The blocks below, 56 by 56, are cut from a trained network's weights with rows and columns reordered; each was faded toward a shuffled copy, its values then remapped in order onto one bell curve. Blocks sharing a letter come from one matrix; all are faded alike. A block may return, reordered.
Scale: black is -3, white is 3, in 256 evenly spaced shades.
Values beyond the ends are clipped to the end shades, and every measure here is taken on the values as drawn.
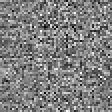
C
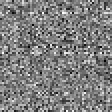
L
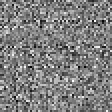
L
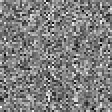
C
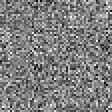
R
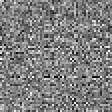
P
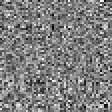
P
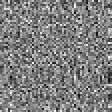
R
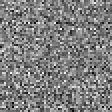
L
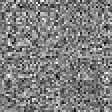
R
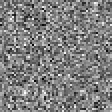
R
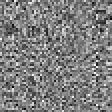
R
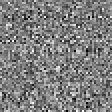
L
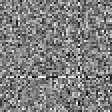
C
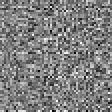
P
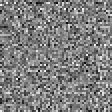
L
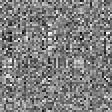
P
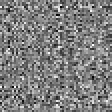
P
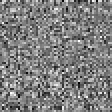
P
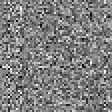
C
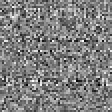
L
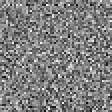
L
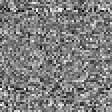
L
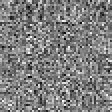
R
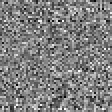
L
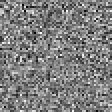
L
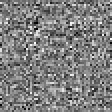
P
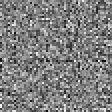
C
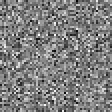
P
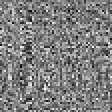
P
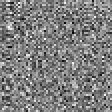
R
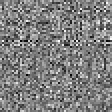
P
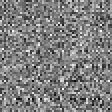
P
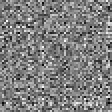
P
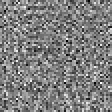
R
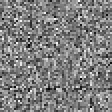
C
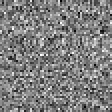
R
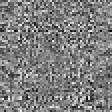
P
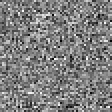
L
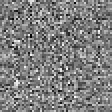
C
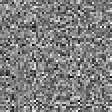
P
